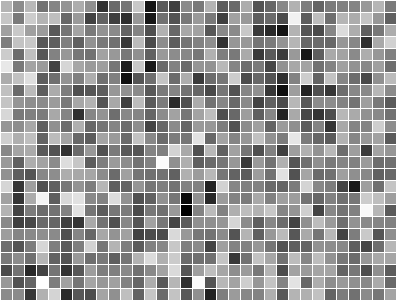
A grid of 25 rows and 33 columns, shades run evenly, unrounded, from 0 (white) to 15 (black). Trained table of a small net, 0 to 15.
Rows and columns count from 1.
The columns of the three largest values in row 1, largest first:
13, 9, 15
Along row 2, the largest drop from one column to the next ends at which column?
25
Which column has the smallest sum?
1
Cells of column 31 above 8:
6
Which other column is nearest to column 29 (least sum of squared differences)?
30
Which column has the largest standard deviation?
24
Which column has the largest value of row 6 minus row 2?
5
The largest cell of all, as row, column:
18, 16
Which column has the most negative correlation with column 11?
3
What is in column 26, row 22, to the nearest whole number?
7
